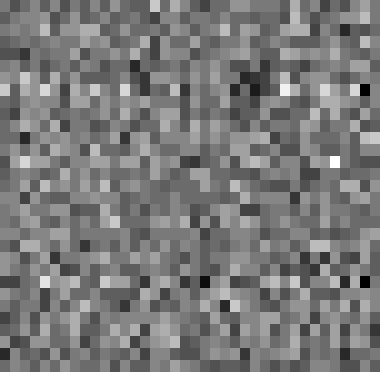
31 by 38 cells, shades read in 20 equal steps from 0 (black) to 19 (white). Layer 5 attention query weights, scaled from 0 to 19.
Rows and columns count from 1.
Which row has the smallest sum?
6
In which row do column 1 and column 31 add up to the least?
30
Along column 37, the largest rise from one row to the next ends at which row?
25
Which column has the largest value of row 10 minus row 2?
32
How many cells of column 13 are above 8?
17
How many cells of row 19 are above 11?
8
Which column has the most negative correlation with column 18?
24
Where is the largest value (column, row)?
34, 14
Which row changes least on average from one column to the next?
20
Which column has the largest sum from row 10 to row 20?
11
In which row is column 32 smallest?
23
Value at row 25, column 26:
9
